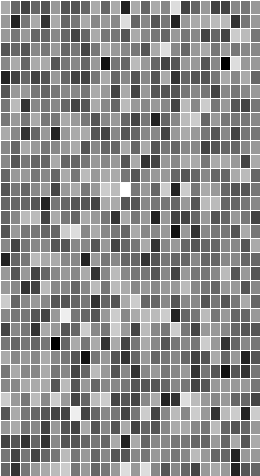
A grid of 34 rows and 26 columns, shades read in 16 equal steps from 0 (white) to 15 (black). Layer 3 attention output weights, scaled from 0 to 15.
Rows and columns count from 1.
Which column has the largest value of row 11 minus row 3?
24
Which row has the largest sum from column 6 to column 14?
26
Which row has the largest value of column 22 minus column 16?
1
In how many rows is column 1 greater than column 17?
15
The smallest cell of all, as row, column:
14, 13
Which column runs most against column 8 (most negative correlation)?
6
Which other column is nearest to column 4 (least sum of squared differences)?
3
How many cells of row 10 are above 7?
13
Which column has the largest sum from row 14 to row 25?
18
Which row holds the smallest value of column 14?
22
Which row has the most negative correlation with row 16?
10
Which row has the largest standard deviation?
30
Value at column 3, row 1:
11
